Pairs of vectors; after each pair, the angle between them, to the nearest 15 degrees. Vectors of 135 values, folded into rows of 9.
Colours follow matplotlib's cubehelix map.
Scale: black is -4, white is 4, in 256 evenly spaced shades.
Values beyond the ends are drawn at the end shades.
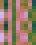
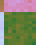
75 degrees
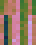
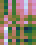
120 degrees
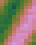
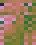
120 degrees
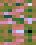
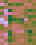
60 degrees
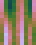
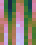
30 degrees
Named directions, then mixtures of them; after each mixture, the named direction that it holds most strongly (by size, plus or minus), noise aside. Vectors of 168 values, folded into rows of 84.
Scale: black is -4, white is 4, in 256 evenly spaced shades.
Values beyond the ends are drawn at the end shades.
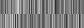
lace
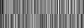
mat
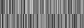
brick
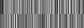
mat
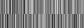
brick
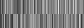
mat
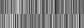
lace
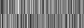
brick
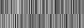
lace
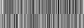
mat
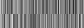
mat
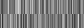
brick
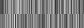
lace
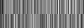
mat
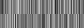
lace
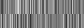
lace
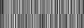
mat
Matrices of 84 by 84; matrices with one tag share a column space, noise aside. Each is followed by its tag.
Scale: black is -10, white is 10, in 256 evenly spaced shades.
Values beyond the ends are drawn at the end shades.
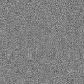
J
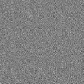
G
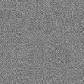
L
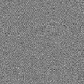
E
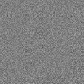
G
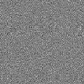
E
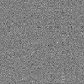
E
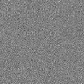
G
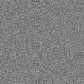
J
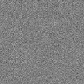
L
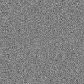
J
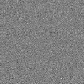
G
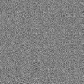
G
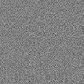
E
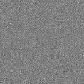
J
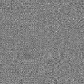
J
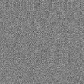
L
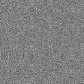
J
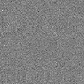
E
